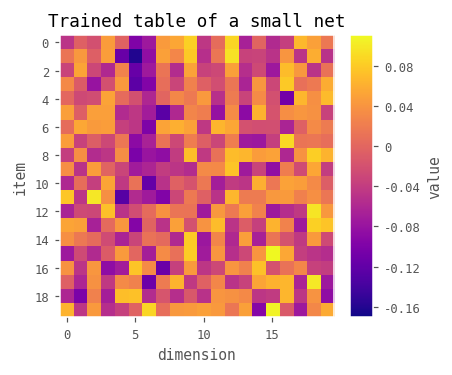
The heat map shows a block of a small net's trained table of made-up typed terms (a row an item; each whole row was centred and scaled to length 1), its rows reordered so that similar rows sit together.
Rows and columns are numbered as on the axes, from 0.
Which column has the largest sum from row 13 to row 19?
15
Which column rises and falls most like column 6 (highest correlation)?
13
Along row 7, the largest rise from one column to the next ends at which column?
16
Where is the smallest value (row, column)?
1, 5
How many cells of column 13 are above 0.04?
4
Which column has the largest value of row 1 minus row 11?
7
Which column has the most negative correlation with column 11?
17
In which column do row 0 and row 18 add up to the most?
12
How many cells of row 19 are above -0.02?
15
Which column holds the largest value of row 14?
9
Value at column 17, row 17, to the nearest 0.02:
-0.06
